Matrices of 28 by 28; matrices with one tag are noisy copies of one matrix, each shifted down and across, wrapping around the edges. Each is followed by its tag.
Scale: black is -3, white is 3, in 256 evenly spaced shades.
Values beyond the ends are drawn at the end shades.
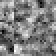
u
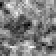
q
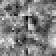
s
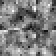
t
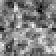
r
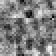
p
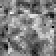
r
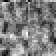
p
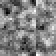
u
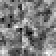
s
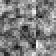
u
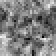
q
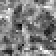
r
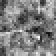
t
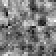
p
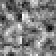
u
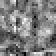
t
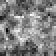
q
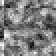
u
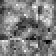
t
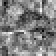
t
